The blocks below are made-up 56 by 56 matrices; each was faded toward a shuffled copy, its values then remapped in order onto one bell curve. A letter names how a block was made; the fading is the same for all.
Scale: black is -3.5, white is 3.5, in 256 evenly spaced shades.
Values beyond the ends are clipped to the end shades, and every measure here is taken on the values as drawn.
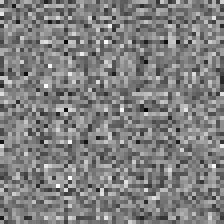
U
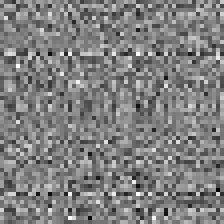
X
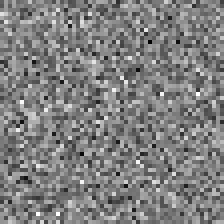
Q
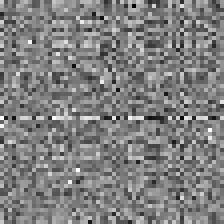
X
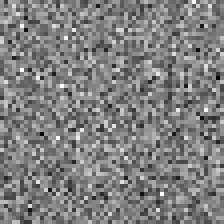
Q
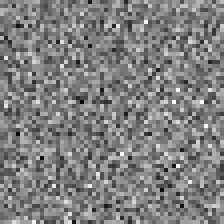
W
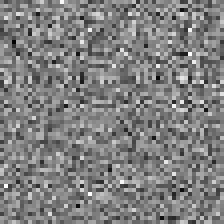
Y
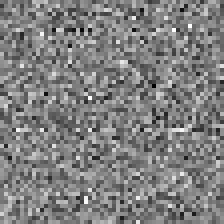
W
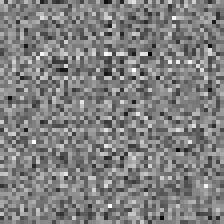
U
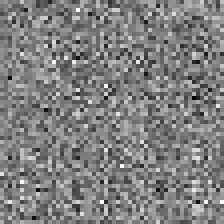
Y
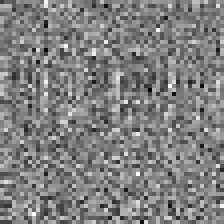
Y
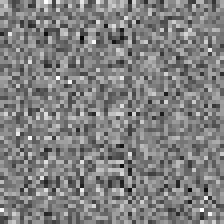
U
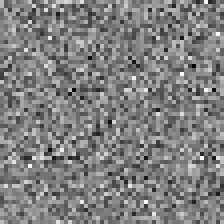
W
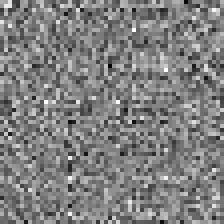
U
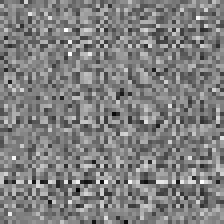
X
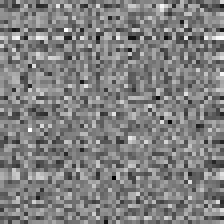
X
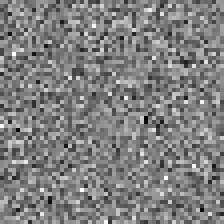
Q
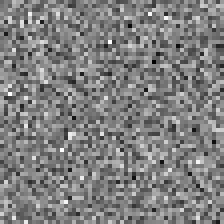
Q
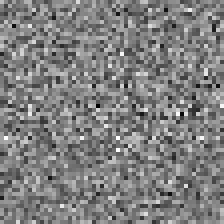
W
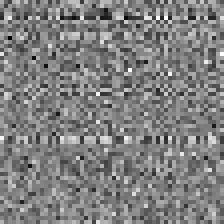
X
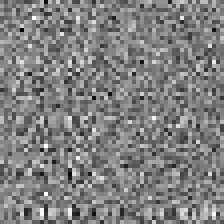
U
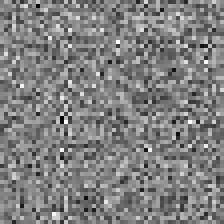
Y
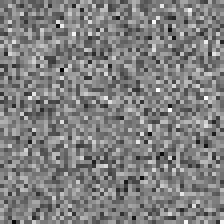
Q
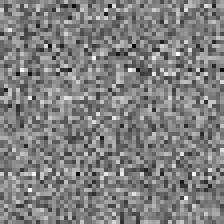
W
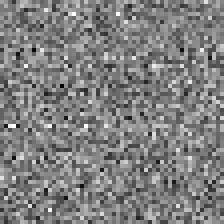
W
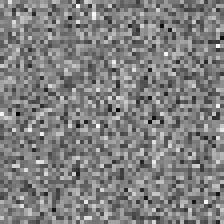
Q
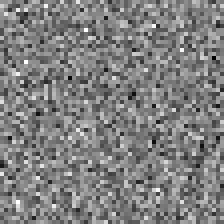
Q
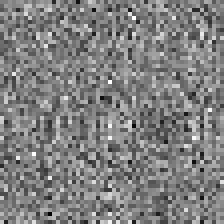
U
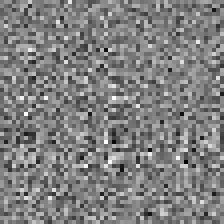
Y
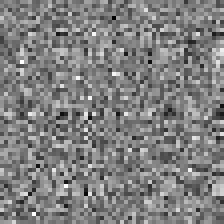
U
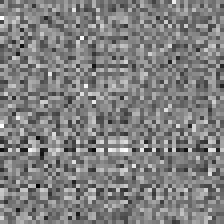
X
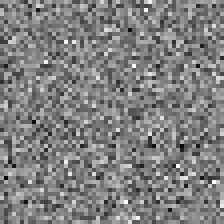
W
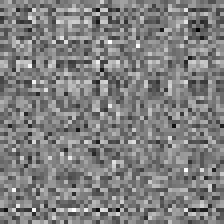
X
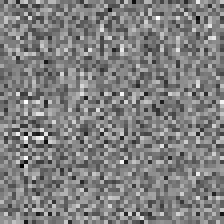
U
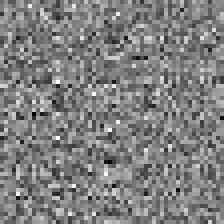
Y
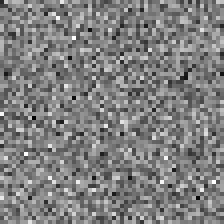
Q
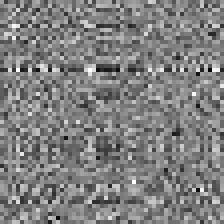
X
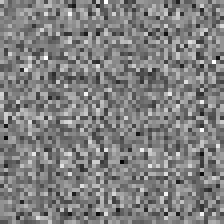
Y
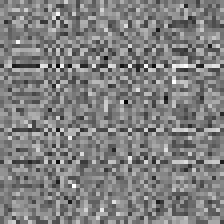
X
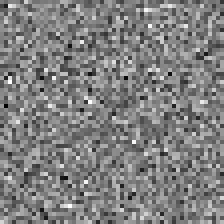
Q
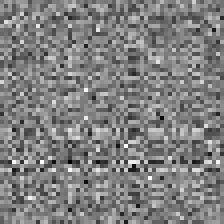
X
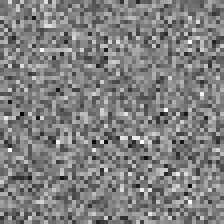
W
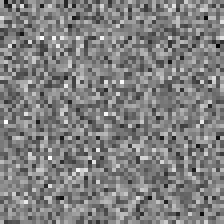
W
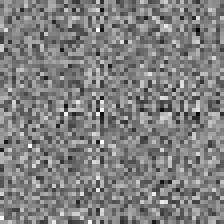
U
